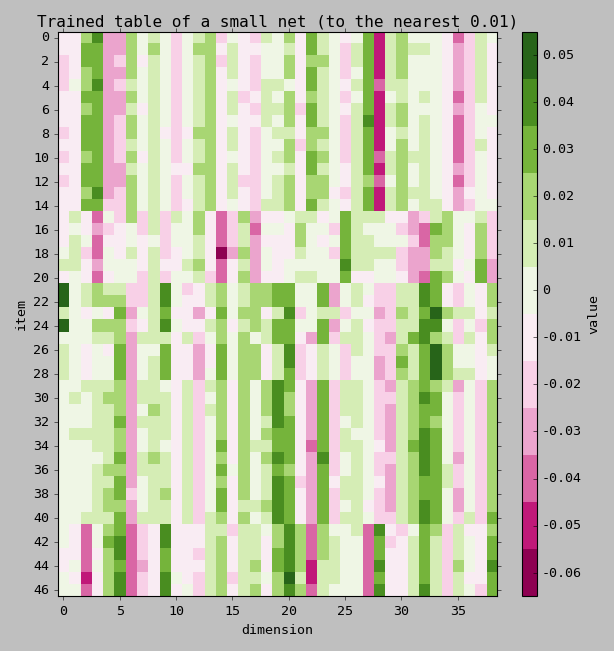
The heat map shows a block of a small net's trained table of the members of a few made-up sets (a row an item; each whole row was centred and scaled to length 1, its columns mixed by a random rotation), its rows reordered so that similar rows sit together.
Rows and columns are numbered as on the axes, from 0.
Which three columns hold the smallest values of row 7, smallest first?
28, 35, 4
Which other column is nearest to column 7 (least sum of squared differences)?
11
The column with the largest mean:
20
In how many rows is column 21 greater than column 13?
11
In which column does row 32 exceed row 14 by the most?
5
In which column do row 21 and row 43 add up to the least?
6
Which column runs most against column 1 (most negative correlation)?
13
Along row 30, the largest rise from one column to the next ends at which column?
23
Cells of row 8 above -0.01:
22
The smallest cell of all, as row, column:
18, 14
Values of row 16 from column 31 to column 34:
-0.03 -0.04 0.03 0.02
